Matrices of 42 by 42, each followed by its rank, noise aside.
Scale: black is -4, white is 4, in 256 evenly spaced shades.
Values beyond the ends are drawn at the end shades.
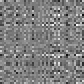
two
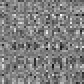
four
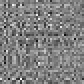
five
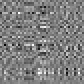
three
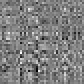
four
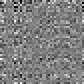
four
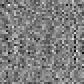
five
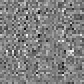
four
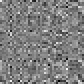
five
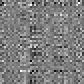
four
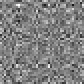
four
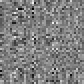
five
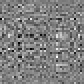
four
